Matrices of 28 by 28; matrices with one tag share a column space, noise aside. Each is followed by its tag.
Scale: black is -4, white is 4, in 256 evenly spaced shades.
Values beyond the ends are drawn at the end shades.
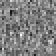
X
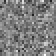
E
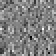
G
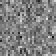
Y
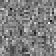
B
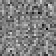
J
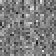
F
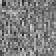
X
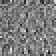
G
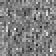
B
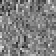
E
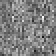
Y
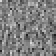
X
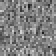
Y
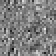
G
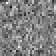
E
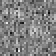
B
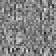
Y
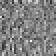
G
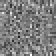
J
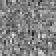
X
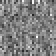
E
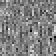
B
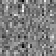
E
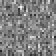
E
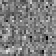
Y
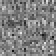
F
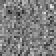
J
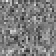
Y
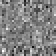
Y
